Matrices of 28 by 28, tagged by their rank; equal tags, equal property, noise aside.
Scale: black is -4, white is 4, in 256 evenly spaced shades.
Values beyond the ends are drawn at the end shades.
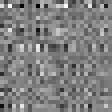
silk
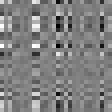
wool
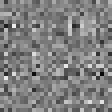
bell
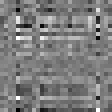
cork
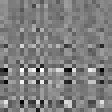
wool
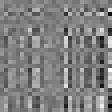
wool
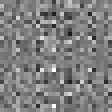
silk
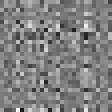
silk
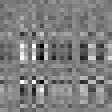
wool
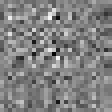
bell
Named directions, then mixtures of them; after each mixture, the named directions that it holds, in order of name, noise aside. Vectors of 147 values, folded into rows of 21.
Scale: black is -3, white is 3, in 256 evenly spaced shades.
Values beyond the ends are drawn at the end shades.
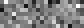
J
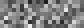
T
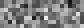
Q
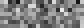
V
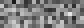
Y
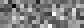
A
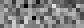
A, Q, Y.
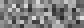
A, Q.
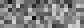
A, Q, T.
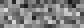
Q, Y.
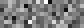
A, J, T.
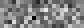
A, Q, T.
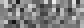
V, Y.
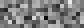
Q.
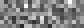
A, Q, T.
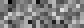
A, T, V.
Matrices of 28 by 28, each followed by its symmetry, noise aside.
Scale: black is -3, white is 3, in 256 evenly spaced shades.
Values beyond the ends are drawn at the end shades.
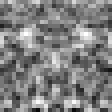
mirrored left to right.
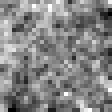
symmetric.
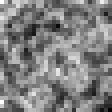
symmetric.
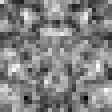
mirrored left to right.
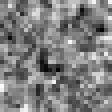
symmetric across the other diagonal.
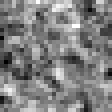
antisymmetric.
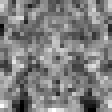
mirrored left to right.
